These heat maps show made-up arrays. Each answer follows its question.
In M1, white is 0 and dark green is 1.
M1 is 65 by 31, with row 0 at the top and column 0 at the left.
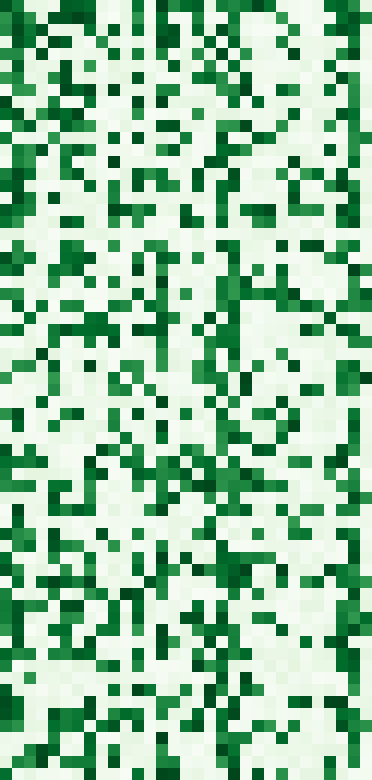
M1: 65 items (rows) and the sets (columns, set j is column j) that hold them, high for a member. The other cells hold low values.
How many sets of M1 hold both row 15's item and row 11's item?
5
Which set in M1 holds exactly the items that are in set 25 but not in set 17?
26
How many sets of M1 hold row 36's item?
7
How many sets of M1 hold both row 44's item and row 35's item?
4
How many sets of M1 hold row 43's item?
3
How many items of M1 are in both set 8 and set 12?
2
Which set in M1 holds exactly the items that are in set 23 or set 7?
19
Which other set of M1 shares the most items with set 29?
18
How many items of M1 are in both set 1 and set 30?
8
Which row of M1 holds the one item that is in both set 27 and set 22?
0
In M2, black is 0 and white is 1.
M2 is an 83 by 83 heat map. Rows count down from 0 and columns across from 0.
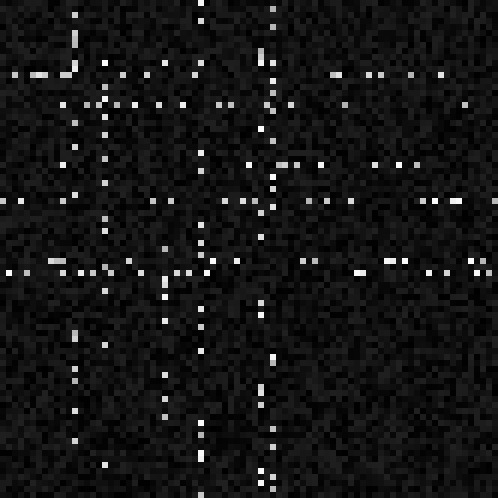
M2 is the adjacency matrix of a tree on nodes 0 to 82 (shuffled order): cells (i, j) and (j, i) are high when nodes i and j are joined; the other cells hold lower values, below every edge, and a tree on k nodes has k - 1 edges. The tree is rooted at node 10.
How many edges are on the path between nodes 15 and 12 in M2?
3
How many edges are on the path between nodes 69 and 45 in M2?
3
